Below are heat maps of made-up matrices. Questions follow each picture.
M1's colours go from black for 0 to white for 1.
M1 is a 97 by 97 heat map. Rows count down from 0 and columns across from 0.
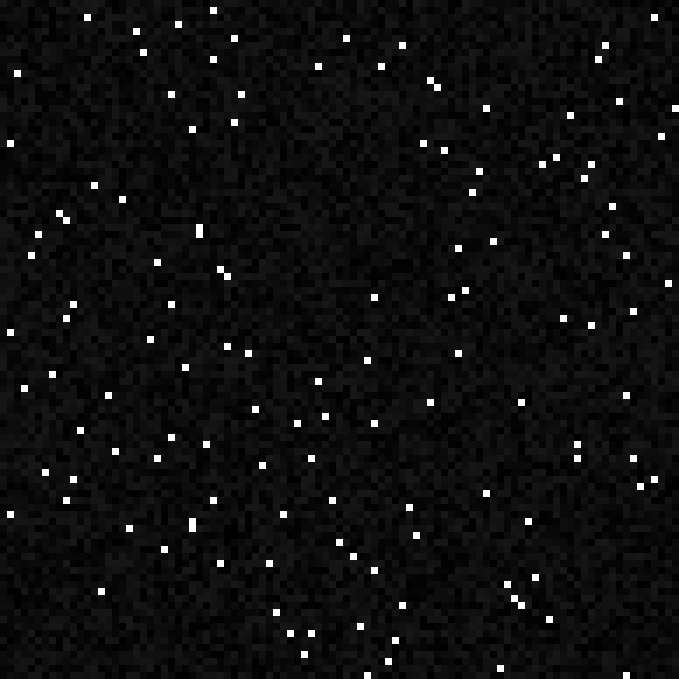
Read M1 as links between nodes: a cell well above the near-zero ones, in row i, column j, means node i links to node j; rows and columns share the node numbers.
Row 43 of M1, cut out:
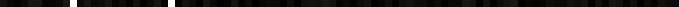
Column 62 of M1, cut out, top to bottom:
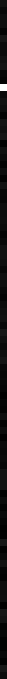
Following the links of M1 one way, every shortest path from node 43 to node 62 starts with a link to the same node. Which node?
node 10
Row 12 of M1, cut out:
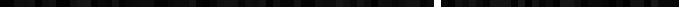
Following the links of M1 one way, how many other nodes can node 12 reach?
7
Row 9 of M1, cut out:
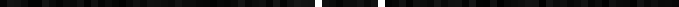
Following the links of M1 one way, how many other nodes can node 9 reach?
5
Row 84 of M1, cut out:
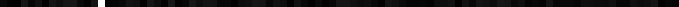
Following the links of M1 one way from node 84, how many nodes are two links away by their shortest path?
1
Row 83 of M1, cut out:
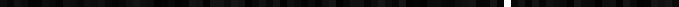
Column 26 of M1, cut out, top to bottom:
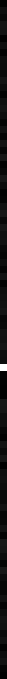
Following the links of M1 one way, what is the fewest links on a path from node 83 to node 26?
7
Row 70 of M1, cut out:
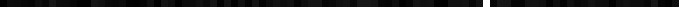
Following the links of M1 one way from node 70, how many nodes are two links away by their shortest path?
1
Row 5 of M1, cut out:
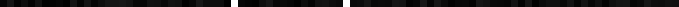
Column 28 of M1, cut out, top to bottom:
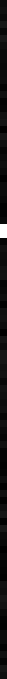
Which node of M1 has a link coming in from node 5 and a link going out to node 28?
node 33
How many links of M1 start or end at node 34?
2
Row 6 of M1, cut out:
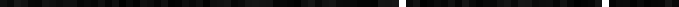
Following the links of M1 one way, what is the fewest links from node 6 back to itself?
5
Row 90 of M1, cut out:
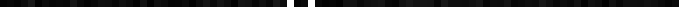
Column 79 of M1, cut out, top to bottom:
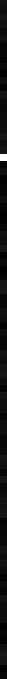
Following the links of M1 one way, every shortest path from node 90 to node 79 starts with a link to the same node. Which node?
node 41
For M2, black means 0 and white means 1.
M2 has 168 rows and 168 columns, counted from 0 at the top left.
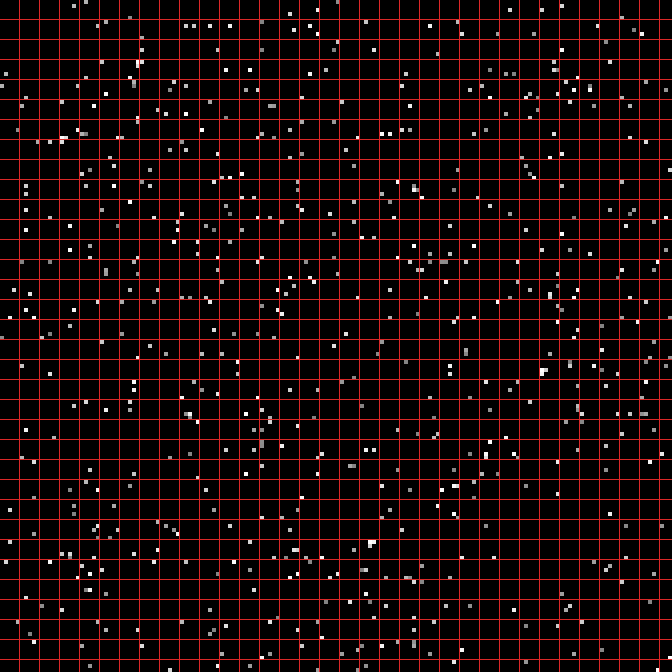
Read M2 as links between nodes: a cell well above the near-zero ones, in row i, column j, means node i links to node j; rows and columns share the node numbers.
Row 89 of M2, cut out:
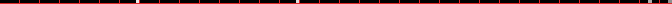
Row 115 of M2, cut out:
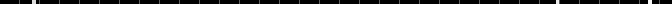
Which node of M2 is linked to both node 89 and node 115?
node 162
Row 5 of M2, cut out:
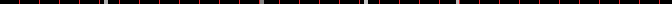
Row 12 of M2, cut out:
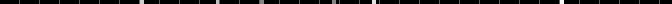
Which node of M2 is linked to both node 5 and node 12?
node 65
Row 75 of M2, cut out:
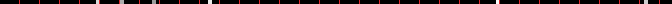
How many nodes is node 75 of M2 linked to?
6
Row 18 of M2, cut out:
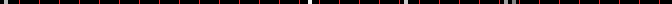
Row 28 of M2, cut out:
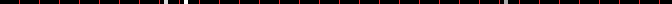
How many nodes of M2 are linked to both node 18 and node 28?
1
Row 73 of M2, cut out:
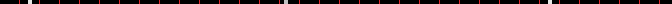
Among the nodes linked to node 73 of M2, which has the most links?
node 137
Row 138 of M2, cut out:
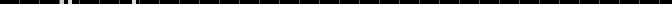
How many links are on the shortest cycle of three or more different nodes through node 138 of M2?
6
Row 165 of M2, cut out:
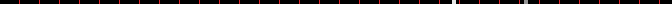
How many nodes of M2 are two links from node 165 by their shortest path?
9
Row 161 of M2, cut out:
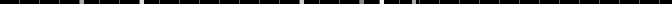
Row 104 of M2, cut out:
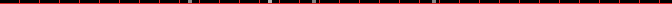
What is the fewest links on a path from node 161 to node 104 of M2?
3
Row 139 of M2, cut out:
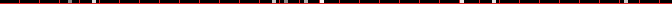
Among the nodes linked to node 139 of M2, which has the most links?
node 17
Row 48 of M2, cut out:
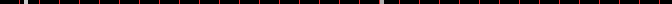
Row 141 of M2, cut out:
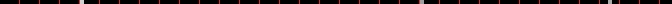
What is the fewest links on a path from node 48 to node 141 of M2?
4
